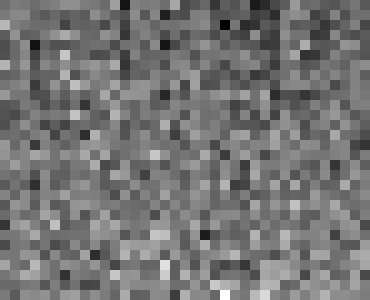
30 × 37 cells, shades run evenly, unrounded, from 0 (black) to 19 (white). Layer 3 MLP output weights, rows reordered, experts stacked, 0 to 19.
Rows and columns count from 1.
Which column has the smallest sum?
25
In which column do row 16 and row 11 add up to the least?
23
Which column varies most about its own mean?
17
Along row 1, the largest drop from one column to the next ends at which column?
13
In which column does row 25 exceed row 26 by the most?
10
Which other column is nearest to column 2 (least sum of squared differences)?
14
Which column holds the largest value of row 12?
8
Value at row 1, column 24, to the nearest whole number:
6
